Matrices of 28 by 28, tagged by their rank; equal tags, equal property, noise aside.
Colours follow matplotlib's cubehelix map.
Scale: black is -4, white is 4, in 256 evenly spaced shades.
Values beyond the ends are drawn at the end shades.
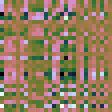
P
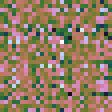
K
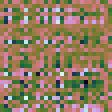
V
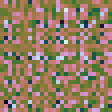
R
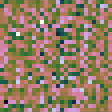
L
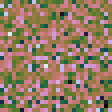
L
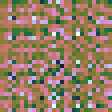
R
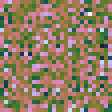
L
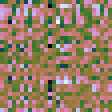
R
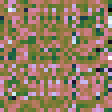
R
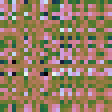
P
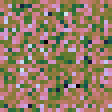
L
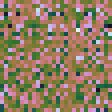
K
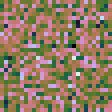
L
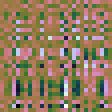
P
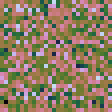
L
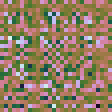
R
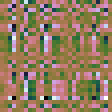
P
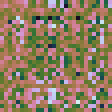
R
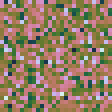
L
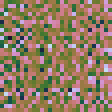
K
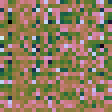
R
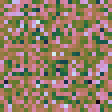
K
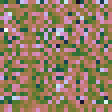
K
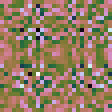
R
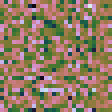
K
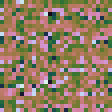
K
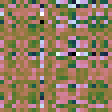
P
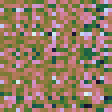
R
